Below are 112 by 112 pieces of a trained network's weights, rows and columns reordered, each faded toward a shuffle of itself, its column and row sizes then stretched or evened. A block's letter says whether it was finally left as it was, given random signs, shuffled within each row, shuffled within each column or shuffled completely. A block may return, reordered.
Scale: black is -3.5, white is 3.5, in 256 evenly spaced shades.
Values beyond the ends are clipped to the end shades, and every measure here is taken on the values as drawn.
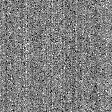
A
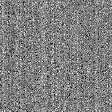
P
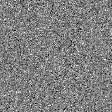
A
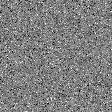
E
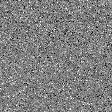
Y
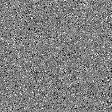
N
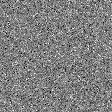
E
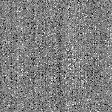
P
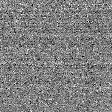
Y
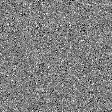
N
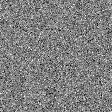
E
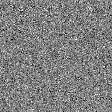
Y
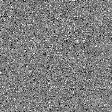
N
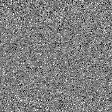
N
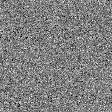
Y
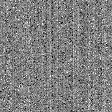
A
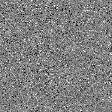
N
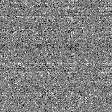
P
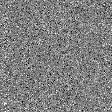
A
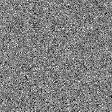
N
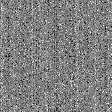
A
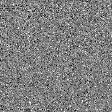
N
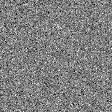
Y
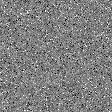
E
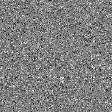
P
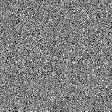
P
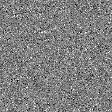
N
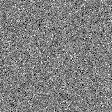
E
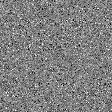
Y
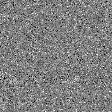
N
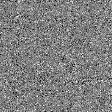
N
